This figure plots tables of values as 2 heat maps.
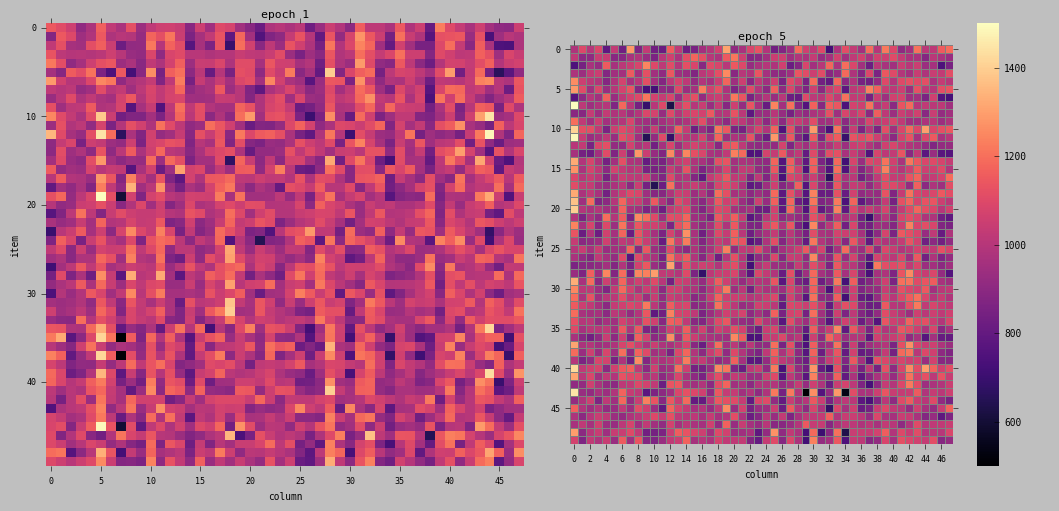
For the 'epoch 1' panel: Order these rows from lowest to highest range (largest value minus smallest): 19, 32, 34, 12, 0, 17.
0, 17, 32, 34, 12, 19
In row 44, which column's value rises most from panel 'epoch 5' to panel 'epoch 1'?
32
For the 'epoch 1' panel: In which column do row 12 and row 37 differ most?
41
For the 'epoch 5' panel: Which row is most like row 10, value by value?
40
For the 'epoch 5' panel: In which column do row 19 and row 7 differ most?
37
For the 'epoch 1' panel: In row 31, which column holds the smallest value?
13
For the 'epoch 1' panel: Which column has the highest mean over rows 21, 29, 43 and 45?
5
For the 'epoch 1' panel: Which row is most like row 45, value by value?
19
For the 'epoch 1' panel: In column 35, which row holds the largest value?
24
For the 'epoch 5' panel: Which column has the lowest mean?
29
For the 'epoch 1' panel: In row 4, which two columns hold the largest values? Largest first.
31, 0
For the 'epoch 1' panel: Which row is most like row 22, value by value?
42
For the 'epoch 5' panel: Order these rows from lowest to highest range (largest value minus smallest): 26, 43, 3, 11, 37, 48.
3, 26, 37, 48, 11, 43
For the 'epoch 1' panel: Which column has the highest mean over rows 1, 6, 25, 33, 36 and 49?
28
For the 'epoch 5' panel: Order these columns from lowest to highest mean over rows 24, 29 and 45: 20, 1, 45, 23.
23, 1, 45, 20
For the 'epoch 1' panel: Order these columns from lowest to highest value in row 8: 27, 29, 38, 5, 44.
38, 44, 27, 5, 29
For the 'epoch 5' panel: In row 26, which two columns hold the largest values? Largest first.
30, 12
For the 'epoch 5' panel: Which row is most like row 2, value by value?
6
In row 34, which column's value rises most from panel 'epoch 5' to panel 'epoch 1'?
5
